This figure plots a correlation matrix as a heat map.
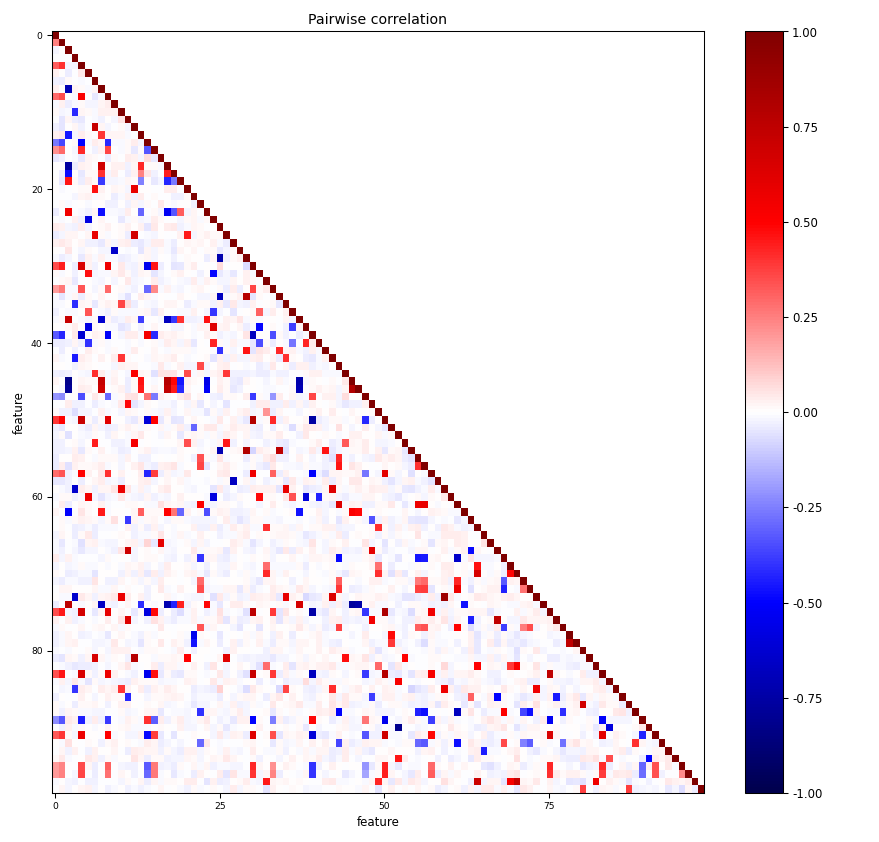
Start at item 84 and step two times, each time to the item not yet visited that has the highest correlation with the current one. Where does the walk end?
94
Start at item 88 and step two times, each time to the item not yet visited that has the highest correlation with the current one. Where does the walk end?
92
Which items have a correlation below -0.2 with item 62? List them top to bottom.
2, 19, 23, 37, 74
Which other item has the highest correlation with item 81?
12
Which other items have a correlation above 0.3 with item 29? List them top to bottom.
34, 41, 54
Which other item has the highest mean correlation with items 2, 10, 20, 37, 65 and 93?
74
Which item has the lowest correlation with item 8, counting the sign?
39
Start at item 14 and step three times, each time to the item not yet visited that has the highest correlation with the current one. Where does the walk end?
47
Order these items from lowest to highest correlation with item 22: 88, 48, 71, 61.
88, 48, 71, 61
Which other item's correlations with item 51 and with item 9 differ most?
28
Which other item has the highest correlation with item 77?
61
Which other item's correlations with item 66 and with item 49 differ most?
16
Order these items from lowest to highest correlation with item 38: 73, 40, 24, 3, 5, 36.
5, 36, 73, 3, 40, 24
